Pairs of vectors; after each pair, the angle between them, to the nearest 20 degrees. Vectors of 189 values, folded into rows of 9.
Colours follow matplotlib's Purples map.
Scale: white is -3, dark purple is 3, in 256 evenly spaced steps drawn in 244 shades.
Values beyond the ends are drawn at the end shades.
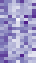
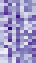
100 degrees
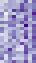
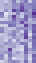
20 degrees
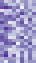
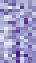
140 degrees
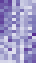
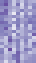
40 degrees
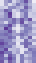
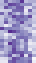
100 degrees
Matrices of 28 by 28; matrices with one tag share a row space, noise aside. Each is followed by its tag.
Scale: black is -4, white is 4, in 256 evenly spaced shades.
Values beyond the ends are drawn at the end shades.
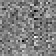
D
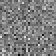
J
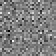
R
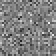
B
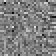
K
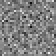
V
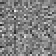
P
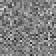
B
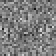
V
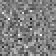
V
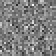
R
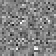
D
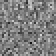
V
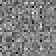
R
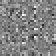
D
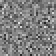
B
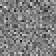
B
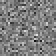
D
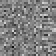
K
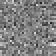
K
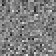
D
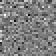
P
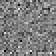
B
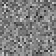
B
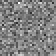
V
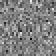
B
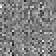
R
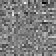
K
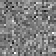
K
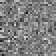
P
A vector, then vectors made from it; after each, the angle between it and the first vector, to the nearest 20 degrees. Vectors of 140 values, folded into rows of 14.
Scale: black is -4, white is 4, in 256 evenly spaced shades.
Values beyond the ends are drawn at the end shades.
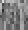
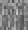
100 degrees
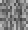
100 degrees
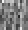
40 degrees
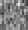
80 degrees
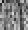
140 degrees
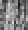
100 degrees
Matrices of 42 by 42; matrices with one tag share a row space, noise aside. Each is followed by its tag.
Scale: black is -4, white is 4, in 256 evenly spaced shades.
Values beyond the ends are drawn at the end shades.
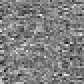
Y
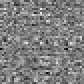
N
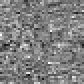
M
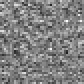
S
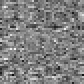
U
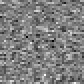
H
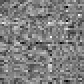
S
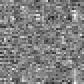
H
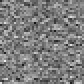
N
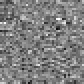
H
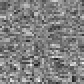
M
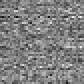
S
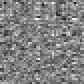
H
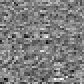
N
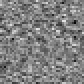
H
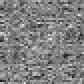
S
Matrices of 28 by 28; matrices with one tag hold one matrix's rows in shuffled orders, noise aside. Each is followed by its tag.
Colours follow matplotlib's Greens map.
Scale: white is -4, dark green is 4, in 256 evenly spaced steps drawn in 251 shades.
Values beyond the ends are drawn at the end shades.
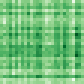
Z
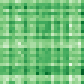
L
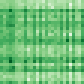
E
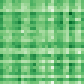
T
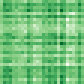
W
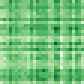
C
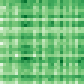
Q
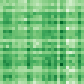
W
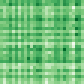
Z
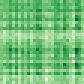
Z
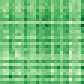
L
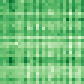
E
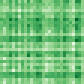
Z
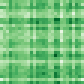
C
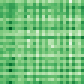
E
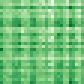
T
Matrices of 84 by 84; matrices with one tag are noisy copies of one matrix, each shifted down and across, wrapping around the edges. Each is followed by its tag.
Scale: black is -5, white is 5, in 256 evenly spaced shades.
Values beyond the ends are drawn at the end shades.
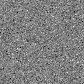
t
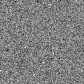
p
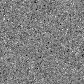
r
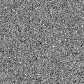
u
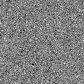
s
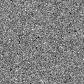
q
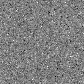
q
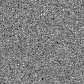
q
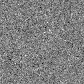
s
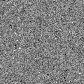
s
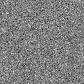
r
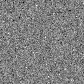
u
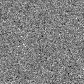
s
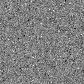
u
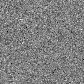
q
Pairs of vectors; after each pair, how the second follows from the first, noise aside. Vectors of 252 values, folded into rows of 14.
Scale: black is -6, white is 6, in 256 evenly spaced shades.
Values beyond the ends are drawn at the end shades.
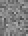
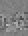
partly zeroed.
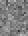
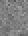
negated, shrunk.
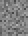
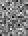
wrapped around, scaled up.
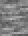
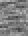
reversed, negated.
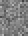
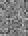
reversed, negated.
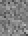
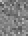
reversed, negated.
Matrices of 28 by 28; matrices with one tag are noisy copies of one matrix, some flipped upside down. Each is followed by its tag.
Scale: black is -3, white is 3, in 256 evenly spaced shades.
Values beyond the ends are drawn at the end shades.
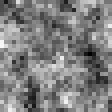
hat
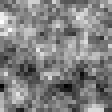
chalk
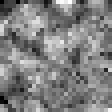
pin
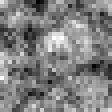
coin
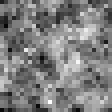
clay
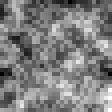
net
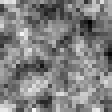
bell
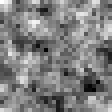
bell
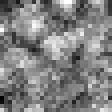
pin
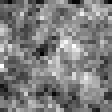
clay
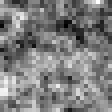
chalk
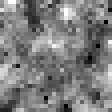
hat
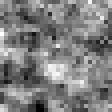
coin
